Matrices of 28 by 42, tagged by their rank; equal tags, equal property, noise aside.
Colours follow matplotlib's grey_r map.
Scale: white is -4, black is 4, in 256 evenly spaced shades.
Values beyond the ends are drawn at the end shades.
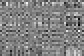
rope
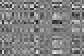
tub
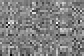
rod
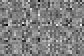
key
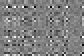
tub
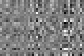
rope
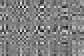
tub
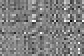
rope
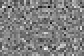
rod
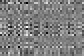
tub
